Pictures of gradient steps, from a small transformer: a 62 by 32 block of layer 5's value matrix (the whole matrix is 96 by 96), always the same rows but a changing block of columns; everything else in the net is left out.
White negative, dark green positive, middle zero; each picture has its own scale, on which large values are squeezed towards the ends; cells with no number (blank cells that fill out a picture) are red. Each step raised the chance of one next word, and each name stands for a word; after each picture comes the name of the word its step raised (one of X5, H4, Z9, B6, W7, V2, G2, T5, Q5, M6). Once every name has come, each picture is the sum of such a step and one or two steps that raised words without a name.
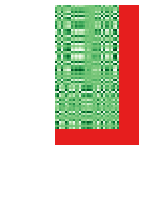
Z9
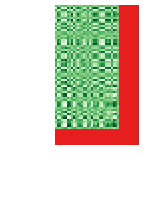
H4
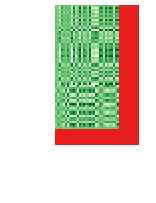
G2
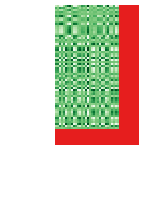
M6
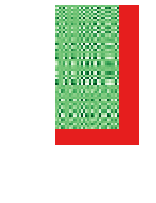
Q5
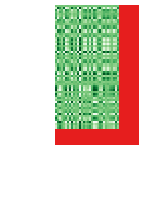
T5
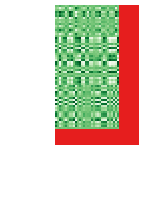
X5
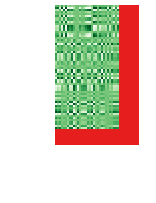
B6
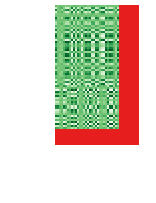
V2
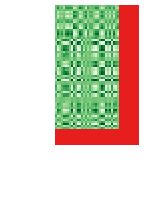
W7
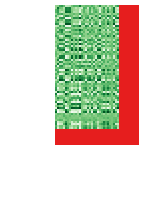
Z9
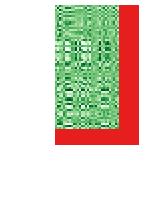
V2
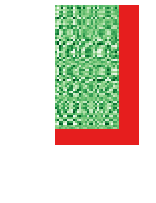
W7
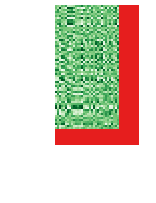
V2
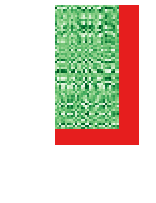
B6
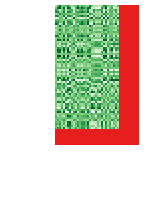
Z9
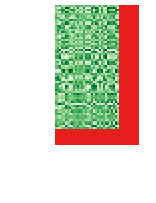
B6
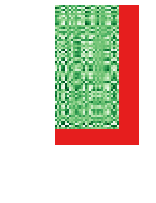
V2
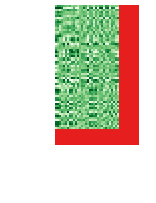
B6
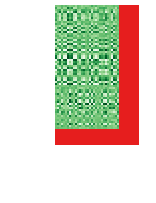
Q5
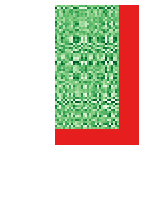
X5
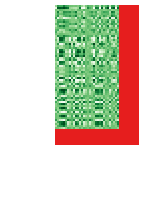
X5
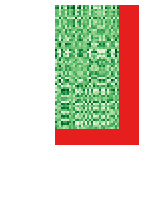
T5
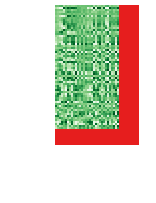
T5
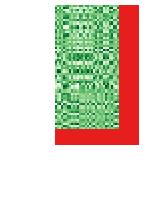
B6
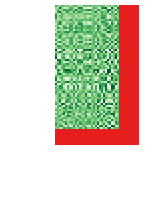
B6
